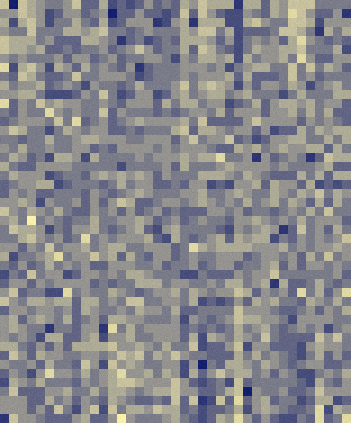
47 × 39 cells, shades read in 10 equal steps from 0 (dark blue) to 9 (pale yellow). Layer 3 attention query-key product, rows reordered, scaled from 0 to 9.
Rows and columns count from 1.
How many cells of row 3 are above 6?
4
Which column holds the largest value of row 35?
27
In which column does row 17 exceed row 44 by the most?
28
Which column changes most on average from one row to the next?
6
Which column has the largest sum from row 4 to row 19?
21
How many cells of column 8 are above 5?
7
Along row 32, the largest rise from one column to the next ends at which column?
32
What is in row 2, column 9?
5
